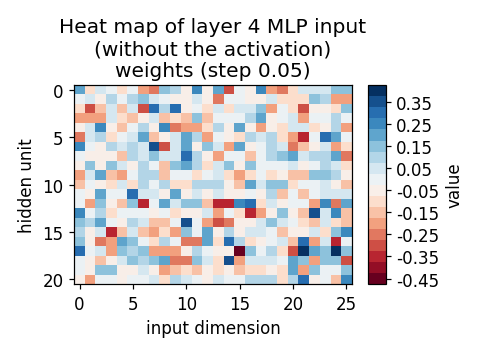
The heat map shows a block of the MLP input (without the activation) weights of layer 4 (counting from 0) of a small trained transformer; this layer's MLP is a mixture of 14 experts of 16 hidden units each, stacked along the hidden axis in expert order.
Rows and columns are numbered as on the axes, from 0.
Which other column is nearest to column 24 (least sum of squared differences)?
22
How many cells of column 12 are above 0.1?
3
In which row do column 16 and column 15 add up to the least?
13
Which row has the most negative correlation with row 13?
20
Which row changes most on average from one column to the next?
12
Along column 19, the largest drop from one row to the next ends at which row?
11
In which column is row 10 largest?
16
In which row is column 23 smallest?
15
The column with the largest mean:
23
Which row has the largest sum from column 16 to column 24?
17
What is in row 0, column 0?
0.2
